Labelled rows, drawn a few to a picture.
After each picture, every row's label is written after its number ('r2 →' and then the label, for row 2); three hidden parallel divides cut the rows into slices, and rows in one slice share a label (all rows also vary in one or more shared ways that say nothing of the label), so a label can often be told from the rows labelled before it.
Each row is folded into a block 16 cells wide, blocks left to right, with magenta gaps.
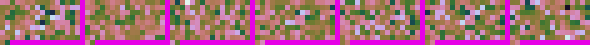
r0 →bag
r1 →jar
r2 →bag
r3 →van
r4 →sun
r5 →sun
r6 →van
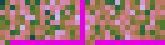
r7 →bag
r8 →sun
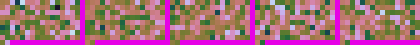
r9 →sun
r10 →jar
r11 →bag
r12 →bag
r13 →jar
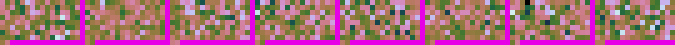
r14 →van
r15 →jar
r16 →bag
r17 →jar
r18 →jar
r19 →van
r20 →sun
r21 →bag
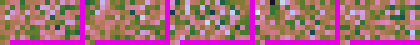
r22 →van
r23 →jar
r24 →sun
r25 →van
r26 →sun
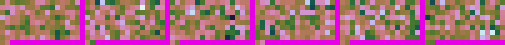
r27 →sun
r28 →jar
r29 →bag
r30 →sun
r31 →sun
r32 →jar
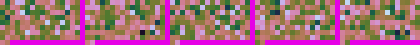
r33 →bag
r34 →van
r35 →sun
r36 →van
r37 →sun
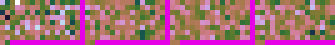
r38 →bag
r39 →sun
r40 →sun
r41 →sun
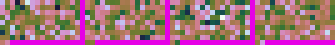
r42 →van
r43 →jar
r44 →bag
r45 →van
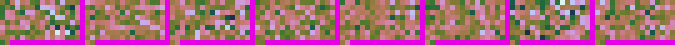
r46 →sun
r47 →bag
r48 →jar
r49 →sun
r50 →sun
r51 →bag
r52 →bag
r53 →jar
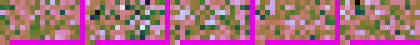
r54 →jar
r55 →bag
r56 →van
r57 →jar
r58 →van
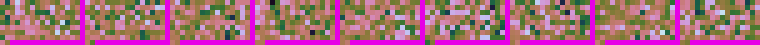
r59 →bag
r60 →jar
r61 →jar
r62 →van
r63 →sun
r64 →van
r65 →van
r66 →jar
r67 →van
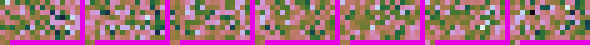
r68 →bag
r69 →van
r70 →jar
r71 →van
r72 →jar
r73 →bag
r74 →van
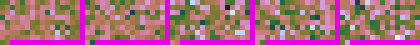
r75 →sun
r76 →bag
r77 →jar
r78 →bag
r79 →van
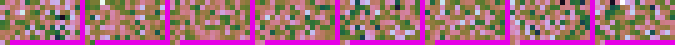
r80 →bag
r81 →bag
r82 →sun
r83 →van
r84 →sun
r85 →sun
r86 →van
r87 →van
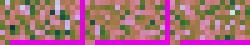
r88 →bag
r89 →sun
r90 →jar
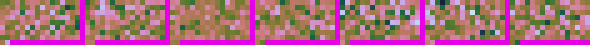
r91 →van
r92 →jar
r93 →sun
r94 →bag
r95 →bag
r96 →van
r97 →bag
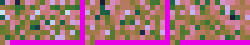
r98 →van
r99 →sun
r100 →bag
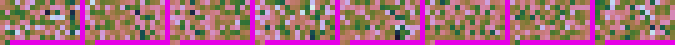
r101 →jar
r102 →jar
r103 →van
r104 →sun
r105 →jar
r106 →sun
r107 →bag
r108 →jar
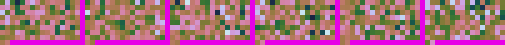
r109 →van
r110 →jar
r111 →bag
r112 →van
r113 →sun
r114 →van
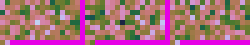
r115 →van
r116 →bag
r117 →van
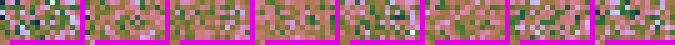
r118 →jar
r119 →sun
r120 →jar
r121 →van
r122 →jar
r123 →sun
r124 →bag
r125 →bag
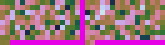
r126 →van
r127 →jar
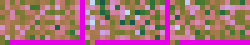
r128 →jar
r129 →sun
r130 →bag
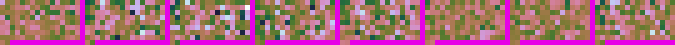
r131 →jar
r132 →bag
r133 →bag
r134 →bag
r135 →bag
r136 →jar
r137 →jar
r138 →bag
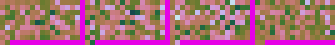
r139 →bag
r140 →bag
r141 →van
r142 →sun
